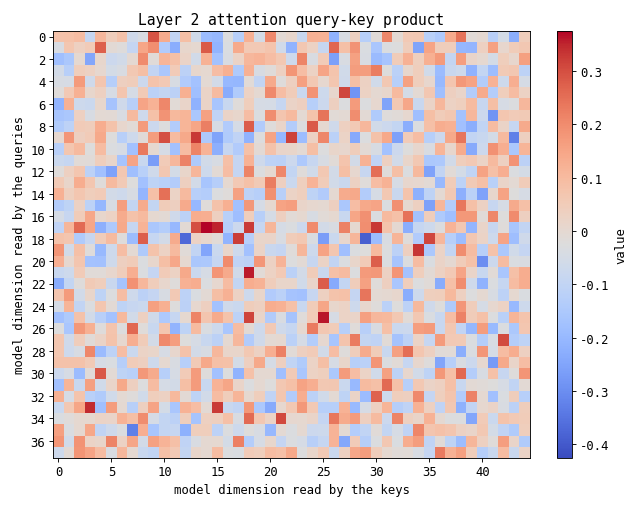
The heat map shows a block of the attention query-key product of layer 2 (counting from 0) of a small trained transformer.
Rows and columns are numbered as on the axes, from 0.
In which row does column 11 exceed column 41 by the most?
7
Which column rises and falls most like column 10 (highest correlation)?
11
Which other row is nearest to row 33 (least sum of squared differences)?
31
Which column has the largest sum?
18
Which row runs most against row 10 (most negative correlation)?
32
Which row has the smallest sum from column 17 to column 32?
35
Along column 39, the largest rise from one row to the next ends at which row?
4
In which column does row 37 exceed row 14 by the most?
38
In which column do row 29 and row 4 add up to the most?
2
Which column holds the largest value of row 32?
30
